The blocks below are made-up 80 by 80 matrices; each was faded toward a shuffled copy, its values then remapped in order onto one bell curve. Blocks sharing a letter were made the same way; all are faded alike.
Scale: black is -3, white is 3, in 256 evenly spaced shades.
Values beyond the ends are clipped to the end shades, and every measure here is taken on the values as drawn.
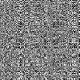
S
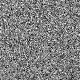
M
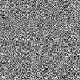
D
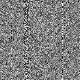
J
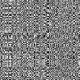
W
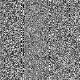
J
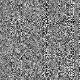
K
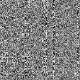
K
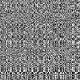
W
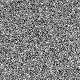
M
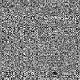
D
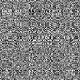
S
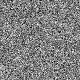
M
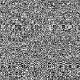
D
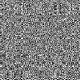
D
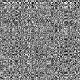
S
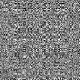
S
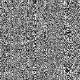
K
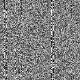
J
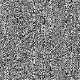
J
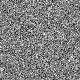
M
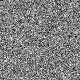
M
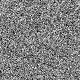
M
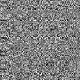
D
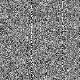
J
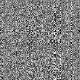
K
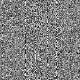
J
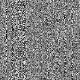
J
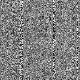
J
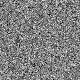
M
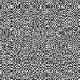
W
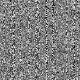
J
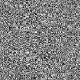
D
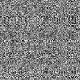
D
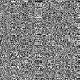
D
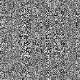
K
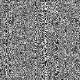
K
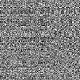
D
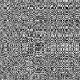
W
